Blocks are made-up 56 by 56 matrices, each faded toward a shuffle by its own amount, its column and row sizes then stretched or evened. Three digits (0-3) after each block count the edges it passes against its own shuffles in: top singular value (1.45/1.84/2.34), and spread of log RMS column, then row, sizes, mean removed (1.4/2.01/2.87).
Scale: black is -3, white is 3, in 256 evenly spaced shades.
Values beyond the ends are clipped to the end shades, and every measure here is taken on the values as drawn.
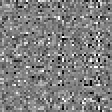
2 2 2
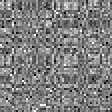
3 1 0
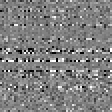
2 0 3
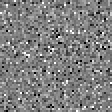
0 0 1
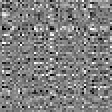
3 2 2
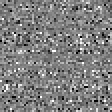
0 0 3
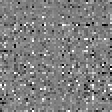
1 2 2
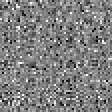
2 0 1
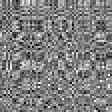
3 1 0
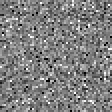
1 0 0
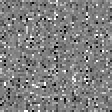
0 2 1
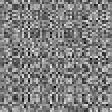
3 2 1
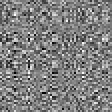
3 2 2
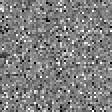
0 1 1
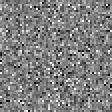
0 1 1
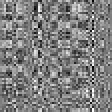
3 3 0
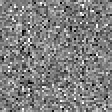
0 1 0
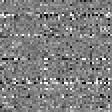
1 2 3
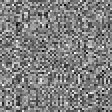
2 1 0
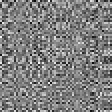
3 2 2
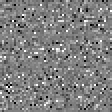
0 0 2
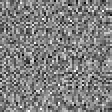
2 0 0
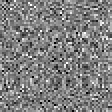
2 0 0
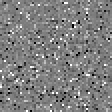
0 0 0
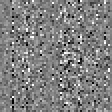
0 3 0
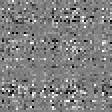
0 2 3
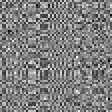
3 1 2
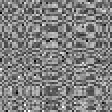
3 0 0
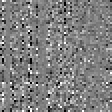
1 3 1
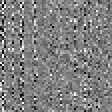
2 3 0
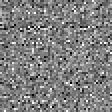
1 0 1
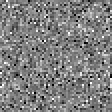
1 0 0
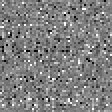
1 0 1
